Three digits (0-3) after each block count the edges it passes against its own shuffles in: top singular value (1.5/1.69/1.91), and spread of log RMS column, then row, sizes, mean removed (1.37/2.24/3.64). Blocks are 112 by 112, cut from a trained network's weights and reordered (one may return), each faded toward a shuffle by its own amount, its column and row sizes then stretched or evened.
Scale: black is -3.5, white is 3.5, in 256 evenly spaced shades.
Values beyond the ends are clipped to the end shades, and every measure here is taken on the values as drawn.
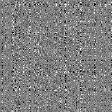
3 3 2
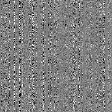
0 3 1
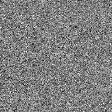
2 1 1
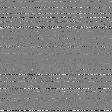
3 0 3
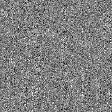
1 2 0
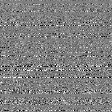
1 1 3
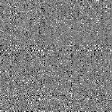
3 2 2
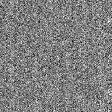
0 1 0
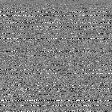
2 0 3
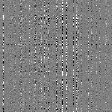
2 3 1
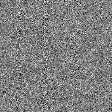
0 2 0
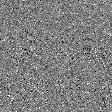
1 1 1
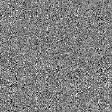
2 2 1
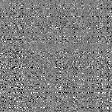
0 2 3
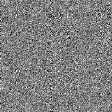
3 2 1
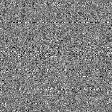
1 0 2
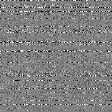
1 0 3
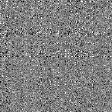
0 2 2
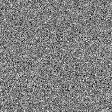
1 0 1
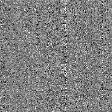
2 2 1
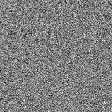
3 0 0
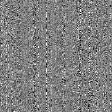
0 3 0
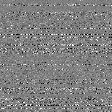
2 0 3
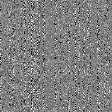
1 3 0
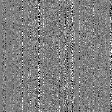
1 3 0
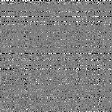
3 2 3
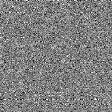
3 0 2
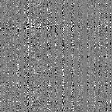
0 3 2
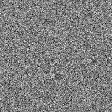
3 0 0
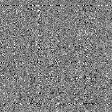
0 2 2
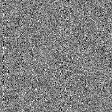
1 2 0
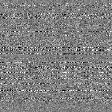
3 0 3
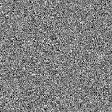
2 1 1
